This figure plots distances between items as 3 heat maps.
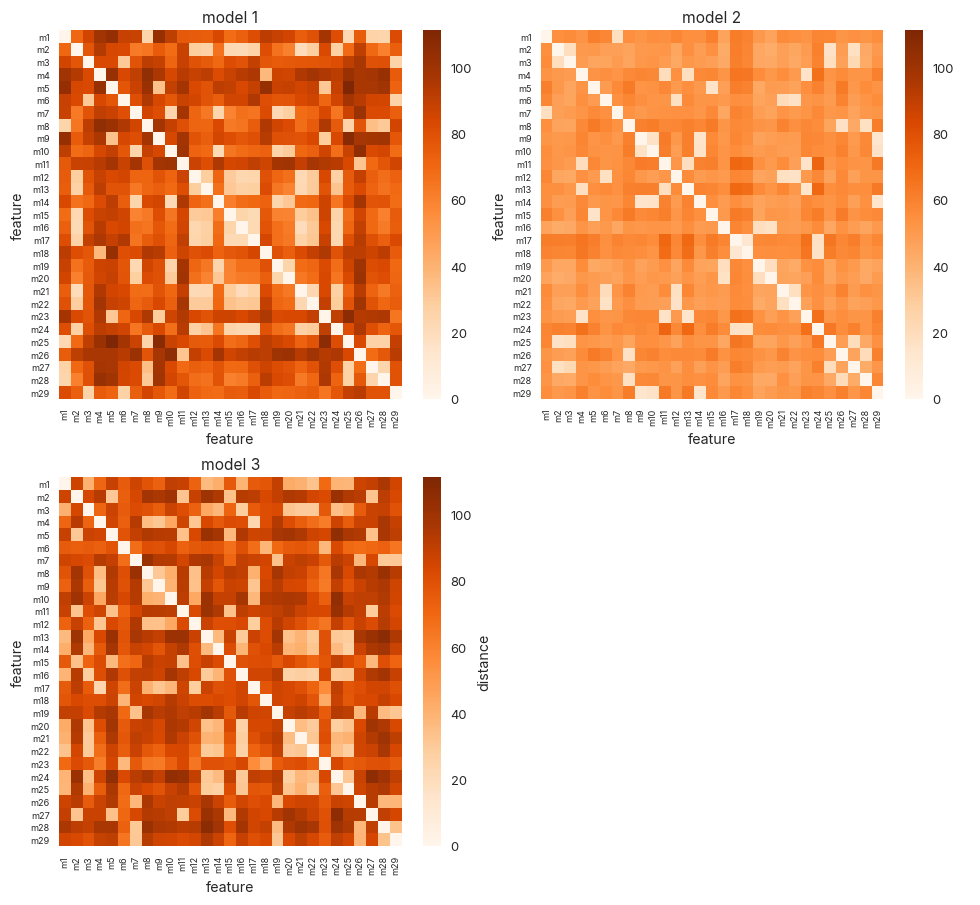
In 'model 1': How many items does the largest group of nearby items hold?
9
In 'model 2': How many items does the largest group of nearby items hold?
4
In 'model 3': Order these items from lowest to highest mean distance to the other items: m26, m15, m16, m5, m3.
m3, m16, m15, m26, m5
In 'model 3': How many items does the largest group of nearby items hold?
10
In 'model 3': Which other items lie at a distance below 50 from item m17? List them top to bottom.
m4, m8, m9, m10, m12
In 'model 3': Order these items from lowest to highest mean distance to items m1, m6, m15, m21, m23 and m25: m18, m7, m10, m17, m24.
m24, m18, m17, m7, m10
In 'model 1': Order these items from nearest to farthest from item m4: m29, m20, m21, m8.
m29, m20, m21, m8
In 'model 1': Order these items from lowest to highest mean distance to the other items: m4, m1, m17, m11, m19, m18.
m17, m19, m1, m18, m11, m4
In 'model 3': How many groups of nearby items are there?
5
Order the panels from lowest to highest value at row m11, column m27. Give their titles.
model 3, model 2, model 1
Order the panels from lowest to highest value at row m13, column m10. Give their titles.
model 2, model 1, model 3
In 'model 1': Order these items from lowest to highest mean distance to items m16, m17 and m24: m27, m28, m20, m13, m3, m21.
m21, m13, m20, m28, m27, m3
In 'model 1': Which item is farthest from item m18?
m5
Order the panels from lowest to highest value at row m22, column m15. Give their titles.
model 1, model 2, model 3
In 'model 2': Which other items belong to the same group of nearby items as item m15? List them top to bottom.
m5
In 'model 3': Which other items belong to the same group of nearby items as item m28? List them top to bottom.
m7, m19, m26, m29
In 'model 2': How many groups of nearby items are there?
9
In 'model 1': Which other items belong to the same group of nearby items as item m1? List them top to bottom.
m8, m25, m27, m28
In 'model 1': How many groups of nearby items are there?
7
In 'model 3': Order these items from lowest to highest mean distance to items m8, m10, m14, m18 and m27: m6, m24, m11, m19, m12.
m12, m6, m11, m24, m19
